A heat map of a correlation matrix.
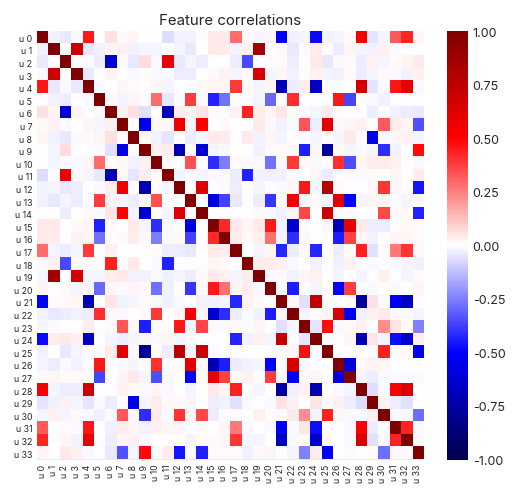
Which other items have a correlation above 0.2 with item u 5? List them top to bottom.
u 10, u 13, u 22, u 26
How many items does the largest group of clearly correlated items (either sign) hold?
9
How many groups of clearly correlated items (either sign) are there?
6
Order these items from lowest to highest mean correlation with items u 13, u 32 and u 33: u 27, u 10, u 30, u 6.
u 27, u 30, u 6, u 10
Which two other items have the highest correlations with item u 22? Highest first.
u 26, u 13
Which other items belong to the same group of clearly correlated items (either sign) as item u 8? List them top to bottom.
u 29
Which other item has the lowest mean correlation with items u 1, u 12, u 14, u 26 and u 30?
u 9
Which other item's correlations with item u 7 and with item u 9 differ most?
u 25
